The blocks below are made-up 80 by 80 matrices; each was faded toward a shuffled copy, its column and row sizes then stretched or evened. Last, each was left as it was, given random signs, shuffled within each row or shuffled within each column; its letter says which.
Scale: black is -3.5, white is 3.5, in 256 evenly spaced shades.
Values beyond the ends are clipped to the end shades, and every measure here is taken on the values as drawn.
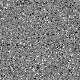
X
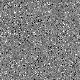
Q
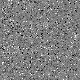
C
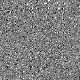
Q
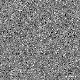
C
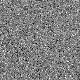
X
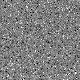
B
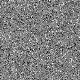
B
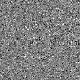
Q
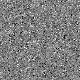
C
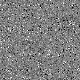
Q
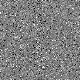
C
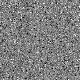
X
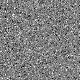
B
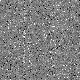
B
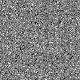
Q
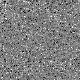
Q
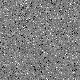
B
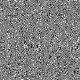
C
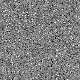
B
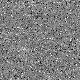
X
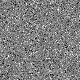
B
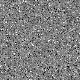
X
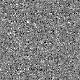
Q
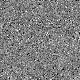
X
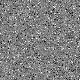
C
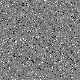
C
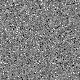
X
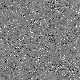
X
